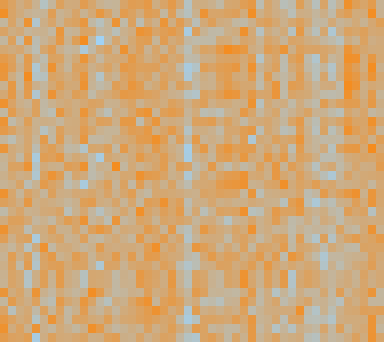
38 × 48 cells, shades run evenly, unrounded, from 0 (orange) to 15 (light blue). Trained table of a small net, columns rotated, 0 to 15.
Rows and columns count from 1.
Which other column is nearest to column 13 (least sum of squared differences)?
43
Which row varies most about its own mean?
8
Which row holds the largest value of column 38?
25
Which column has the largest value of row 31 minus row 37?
1
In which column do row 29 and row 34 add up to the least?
19
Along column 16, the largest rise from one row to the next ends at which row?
3
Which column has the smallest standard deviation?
46
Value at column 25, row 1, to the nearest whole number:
7
